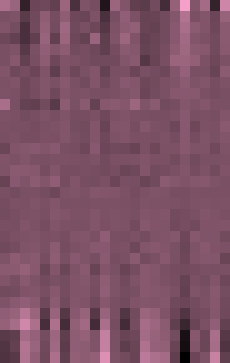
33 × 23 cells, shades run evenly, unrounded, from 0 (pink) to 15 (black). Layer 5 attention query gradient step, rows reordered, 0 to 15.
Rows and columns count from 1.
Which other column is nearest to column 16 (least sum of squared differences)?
9
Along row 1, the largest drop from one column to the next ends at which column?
23
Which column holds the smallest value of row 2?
19
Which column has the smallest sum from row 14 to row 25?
6
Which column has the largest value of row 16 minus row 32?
11
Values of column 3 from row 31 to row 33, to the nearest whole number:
5 4 4
